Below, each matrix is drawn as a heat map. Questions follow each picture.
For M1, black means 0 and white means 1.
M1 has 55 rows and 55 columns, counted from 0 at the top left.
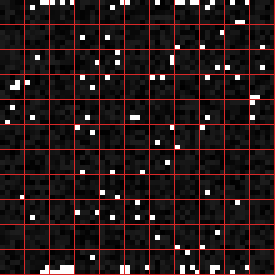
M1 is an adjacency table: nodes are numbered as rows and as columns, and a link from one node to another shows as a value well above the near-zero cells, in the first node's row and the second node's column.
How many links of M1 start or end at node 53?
12
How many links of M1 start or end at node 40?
5
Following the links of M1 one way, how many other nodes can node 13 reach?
8
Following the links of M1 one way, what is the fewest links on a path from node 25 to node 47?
2
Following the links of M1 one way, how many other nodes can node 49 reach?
5
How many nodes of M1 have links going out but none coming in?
3
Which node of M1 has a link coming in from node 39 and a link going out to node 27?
node 23
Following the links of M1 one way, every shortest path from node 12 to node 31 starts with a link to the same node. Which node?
node 34
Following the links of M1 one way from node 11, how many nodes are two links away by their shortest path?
4
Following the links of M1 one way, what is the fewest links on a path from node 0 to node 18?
4
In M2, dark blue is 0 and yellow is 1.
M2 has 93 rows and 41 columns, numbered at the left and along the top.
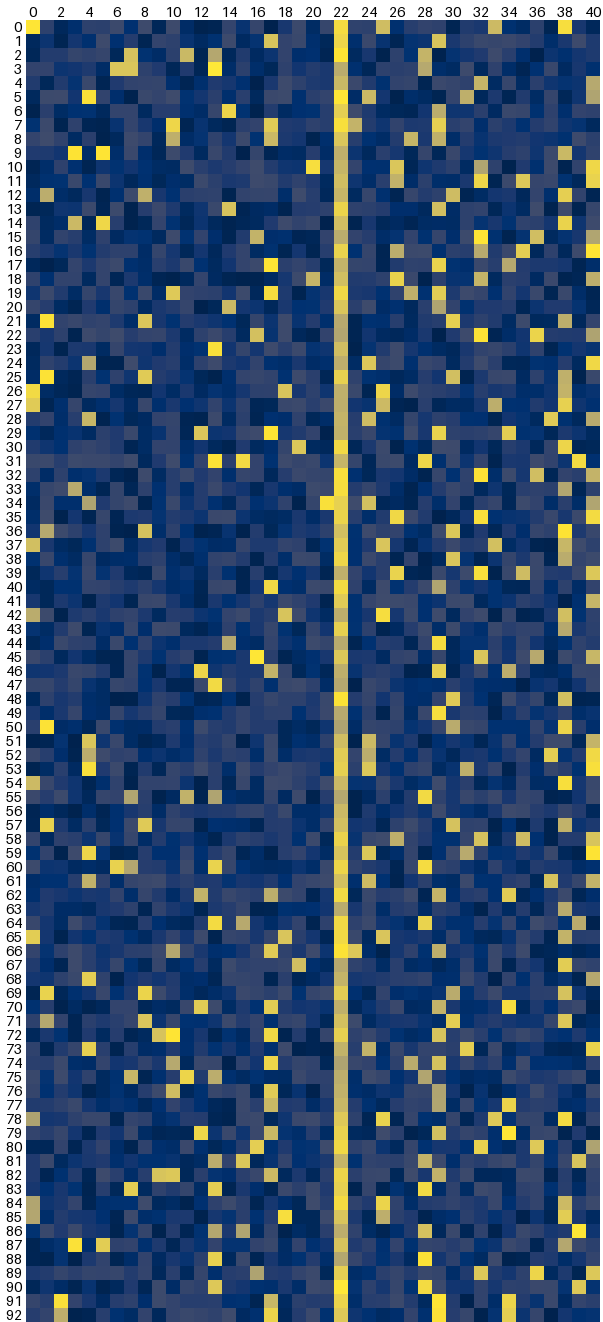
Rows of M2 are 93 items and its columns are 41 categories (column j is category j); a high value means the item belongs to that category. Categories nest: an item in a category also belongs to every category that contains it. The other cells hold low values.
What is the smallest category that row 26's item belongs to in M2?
18
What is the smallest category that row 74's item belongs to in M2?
27
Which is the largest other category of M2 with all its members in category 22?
38
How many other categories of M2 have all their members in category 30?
2
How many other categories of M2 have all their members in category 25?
2
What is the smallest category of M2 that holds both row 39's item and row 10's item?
26
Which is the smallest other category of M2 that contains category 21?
24
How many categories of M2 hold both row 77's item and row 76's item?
3
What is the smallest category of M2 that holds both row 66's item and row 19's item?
10
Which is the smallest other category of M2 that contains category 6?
7
